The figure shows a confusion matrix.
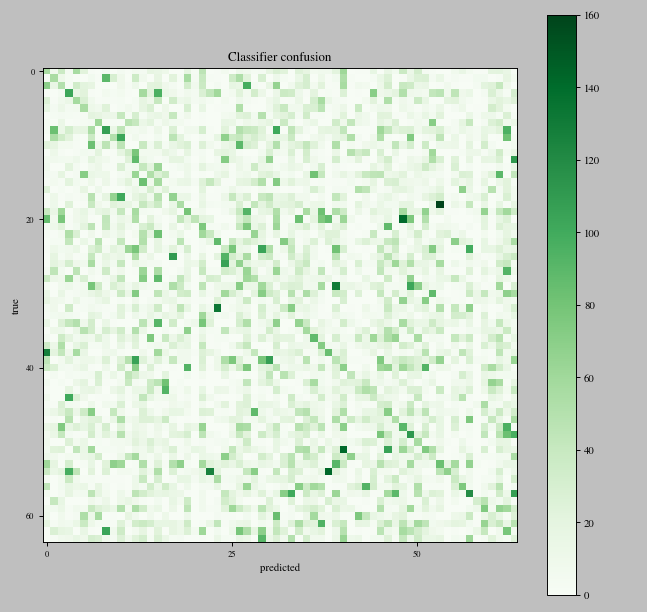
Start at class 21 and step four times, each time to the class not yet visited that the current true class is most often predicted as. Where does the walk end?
13
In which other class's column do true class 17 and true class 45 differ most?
10
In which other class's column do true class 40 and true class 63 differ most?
19
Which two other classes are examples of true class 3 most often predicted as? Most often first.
15, 44
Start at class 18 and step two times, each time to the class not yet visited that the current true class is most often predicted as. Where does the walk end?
39
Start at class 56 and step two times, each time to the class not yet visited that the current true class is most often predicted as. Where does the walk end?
16
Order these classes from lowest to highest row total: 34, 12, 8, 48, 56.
12, 56, 34, 48, 8
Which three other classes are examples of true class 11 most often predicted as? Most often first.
12, 52, 41
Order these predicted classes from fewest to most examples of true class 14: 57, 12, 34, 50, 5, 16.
34, 50, 57, 16, 12, 5
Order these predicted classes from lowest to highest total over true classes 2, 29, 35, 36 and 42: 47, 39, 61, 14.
47, 14, 39, 61
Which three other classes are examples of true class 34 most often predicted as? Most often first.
15, 21, 31
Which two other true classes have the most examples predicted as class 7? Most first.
60, 23
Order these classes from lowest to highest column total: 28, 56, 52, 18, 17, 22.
22, 56, 18, 28, 52, 17
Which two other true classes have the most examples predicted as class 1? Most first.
8, 9
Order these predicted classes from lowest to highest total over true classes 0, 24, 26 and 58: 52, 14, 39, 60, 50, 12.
14, 60, 50, 52, 12, 39
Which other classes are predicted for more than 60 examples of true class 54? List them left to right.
3, 22, 28, 38
